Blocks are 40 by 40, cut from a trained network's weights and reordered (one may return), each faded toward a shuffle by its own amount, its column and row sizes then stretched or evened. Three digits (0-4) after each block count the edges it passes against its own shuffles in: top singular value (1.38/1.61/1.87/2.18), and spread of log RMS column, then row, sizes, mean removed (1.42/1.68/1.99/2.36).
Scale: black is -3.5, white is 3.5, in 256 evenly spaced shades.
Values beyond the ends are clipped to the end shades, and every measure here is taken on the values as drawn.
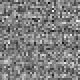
0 2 1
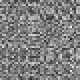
4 0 1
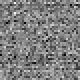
0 1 0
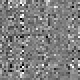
2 4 2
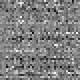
1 3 3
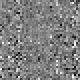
0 4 1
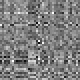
4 1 4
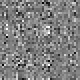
2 4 2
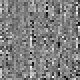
1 4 0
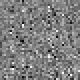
1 3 0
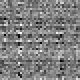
3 4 0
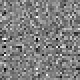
1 3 2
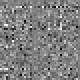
0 4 4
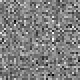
2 2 1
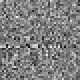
2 0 1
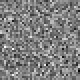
0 0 1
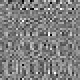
4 2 4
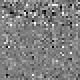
0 2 4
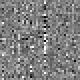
2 3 0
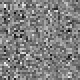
2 3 0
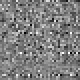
1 0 4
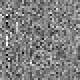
1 3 0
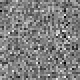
2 1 1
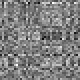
4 0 4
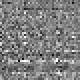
1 3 3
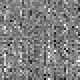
1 4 1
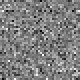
0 0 2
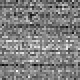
3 1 4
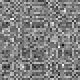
4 0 0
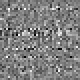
2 2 4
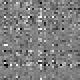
1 4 4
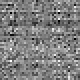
2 4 0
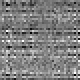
4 4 4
